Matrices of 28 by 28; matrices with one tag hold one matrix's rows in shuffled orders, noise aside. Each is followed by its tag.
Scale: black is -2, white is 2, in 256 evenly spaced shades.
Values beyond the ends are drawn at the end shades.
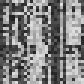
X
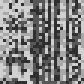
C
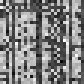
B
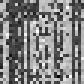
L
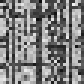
B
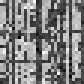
B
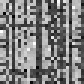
B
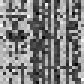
C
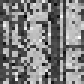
X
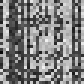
L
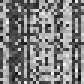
L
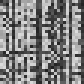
B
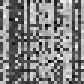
L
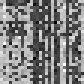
C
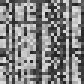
B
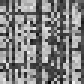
B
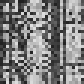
X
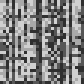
B
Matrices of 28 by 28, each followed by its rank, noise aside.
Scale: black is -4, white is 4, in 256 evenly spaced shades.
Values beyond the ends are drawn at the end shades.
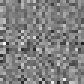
four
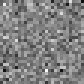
seven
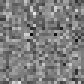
six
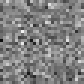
eight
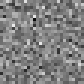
eight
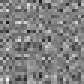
four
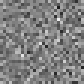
eight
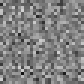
seven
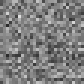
seven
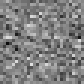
six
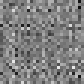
four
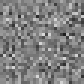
seven
